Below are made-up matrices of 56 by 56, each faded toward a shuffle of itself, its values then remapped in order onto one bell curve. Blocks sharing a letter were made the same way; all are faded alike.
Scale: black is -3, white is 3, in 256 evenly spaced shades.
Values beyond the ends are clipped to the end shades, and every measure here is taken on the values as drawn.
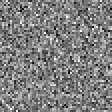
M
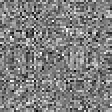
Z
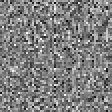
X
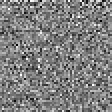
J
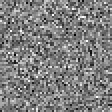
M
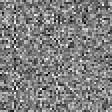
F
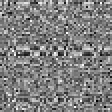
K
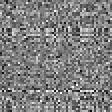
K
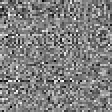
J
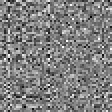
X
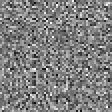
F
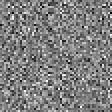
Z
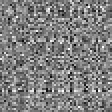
K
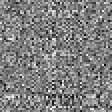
X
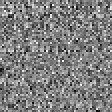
J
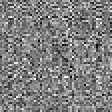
Z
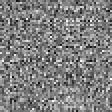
J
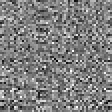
K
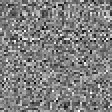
J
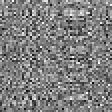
Z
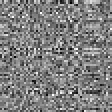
K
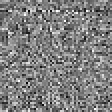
J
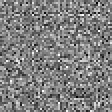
F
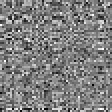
K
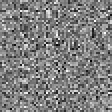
X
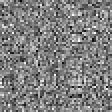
F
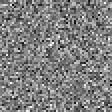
M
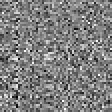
X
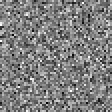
M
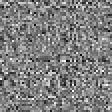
J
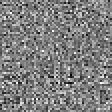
J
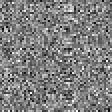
J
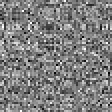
Z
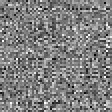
Z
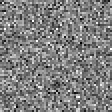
M
